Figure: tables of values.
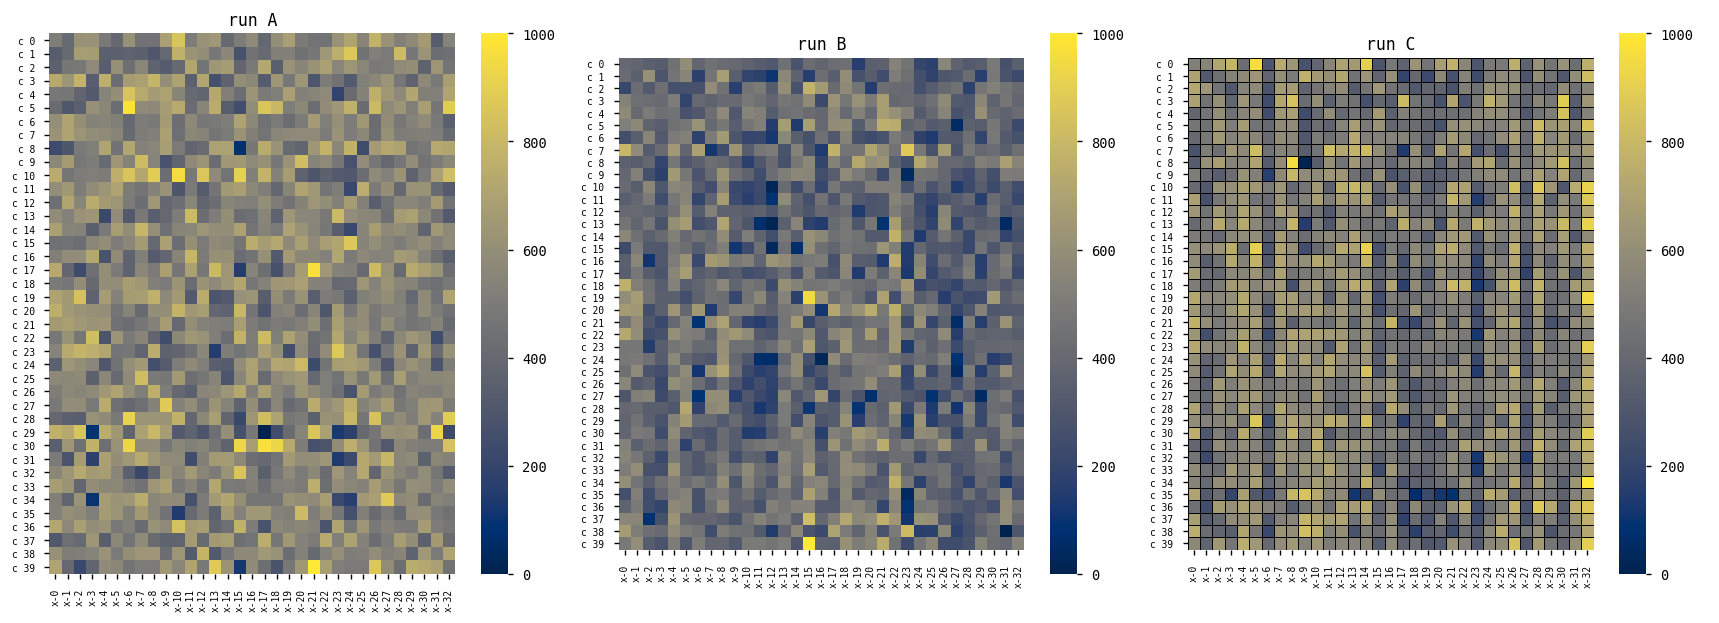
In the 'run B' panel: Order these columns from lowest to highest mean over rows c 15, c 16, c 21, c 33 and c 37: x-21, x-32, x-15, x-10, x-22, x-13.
x-32, x-10, x-21, x-13, x-15, x-22
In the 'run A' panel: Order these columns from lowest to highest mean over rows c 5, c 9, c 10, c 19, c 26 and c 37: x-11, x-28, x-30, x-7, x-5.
x-11, x-30, x-28, x-5, x-7
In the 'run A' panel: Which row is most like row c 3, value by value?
c 19
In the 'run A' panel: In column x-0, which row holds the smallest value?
c 8
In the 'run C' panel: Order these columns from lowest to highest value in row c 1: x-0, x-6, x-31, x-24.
x-6, x-24, x-31, x-0
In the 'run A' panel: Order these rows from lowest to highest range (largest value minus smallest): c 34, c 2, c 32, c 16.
c 2, c 16, c 32, c 34
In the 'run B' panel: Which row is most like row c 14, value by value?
c 34
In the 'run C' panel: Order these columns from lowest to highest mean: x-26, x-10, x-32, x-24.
x-24, x-10, x-26, x-32
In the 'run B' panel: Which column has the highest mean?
x-22
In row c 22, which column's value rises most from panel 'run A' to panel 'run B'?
x-9
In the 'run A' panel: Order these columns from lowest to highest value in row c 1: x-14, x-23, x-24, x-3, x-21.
x-21, x-14, x-3, x-23, x-24
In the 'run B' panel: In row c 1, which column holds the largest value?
x-8
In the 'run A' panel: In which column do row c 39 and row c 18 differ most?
x-15
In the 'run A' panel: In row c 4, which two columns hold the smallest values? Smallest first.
x-23, x-3
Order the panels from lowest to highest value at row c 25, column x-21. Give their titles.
run A, run B, run C
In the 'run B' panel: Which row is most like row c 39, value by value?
c 37
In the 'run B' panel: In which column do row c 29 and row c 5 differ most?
x-21
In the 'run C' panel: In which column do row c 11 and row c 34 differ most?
x-21
